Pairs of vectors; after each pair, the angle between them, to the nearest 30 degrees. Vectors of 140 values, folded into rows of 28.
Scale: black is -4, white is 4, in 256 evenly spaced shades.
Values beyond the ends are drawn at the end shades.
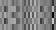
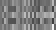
150 degrees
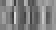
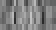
150 degrees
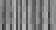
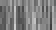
90 degrees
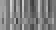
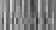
30 degrees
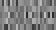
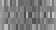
150 degrees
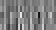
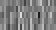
30 degrees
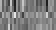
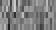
150 degrees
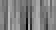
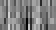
30 degrees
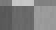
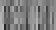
90 degrees
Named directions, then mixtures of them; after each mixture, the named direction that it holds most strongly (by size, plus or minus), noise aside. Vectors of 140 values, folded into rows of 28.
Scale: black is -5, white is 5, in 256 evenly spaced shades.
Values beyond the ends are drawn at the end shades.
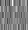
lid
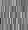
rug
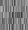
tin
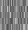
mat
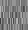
rug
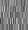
rug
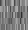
lid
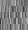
rug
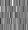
lid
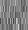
rug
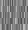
mat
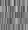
lid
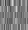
lid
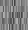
tin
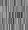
tin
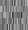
tin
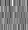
lid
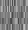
mat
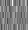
lid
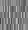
rug
